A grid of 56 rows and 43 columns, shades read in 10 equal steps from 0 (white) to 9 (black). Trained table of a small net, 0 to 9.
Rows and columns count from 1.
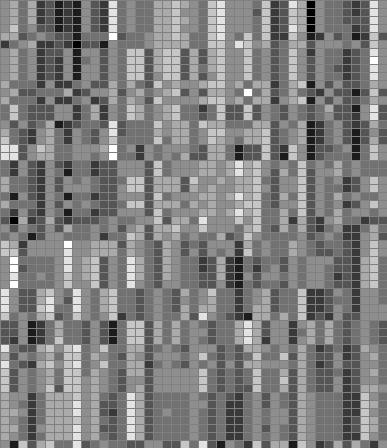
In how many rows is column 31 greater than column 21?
28
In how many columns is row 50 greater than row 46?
19
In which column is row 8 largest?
9
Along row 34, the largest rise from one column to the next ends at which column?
3
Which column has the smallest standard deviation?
14
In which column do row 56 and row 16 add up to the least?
23
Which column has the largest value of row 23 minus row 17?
13
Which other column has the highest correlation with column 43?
4
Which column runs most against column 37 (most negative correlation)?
1
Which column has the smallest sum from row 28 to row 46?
15
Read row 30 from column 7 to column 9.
4 5 5
